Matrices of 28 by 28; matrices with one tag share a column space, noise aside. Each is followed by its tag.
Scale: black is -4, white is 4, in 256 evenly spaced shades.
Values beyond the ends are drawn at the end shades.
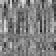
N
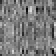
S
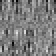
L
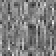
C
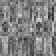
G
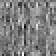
C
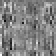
C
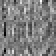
S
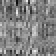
S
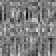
G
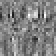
G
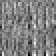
C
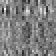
S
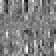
L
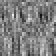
G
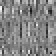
S
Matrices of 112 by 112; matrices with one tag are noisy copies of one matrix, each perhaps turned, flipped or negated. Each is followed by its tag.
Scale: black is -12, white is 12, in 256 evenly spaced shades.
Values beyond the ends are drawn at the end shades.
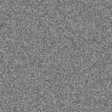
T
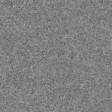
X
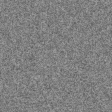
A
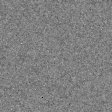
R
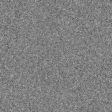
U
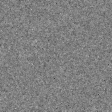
R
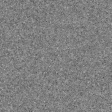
X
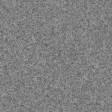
R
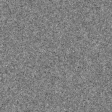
R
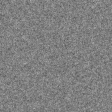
A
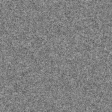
A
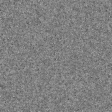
T
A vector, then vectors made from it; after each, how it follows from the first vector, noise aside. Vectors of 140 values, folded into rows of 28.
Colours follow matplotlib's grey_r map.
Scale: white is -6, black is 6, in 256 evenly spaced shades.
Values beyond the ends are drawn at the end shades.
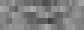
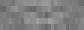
negated, shrunk.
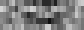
scaled up.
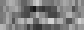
reversed, scaled up.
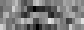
reversed, scaled up.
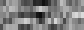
wrapped around, scaled up.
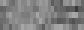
wrapped around.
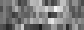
wrapped around, negated, scaled up.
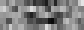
scaled up.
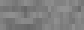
wrapped around, shrunk.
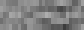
wrapped around.
